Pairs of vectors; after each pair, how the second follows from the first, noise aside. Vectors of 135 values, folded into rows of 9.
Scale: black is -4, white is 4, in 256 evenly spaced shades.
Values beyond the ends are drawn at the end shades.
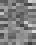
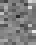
partly zeroed.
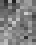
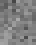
shrunk.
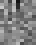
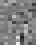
reversed, negated, partly zeroed.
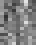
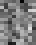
reversed, negated.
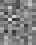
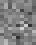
reversed, partly zeroed.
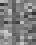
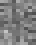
shrunk.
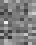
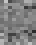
reversed, partly zeroed.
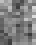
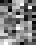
negated, scaled up.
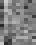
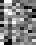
scaled up.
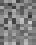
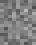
wrapped around, shrunk.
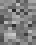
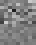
partly zeroed.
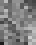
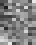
reversed, negated.
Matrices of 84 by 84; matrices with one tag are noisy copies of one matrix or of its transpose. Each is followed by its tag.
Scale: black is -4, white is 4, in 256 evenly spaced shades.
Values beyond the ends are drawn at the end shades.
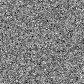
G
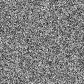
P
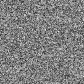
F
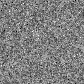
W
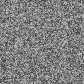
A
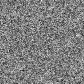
F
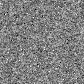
W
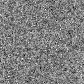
G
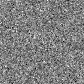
G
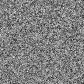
W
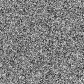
G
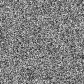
A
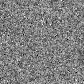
P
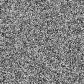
A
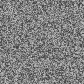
A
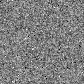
F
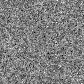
P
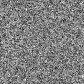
P
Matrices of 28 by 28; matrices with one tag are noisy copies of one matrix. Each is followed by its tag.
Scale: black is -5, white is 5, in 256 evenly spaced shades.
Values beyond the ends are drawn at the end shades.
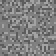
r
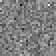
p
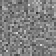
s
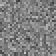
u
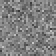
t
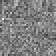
s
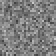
t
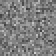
r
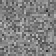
t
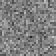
t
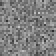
p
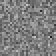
u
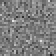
s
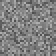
u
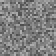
p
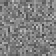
s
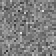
t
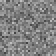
t
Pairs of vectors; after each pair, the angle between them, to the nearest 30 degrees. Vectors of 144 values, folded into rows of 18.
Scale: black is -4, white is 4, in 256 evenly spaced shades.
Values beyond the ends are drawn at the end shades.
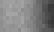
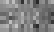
60 degrees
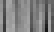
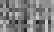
120 degrees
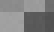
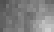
120 degrees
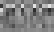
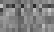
150 degrees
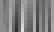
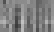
30 degrees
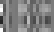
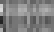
30 degrees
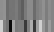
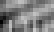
120 degrees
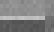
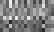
60 degrees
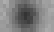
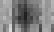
30 degrees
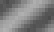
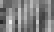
60 degrees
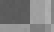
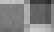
120 degrees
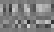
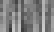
90 degrees
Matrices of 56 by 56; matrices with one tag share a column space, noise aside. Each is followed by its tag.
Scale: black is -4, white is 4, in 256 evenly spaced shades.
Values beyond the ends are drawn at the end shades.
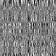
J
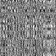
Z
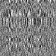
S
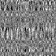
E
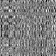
Z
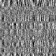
J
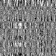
J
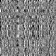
Z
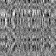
S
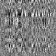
S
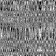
E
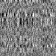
S
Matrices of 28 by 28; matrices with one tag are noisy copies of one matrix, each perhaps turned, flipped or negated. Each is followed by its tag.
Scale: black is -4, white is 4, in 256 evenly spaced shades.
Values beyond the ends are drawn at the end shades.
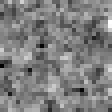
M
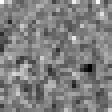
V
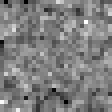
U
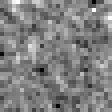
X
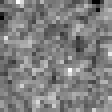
X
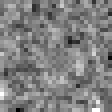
X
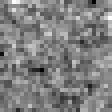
X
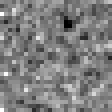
V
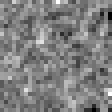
X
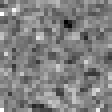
V
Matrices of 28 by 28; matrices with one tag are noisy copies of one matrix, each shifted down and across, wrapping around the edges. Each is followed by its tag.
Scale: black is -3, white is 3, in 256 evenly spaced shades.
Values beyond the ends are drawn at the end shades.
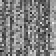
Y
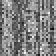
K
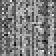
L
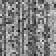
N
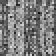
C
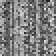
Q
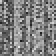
Y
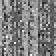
C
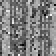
C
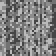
L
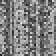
Q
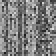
K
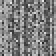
Q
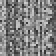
L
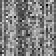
K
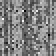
K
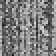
L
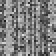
N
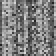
Q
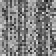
K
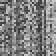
Q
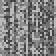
Y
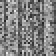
Y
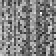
L
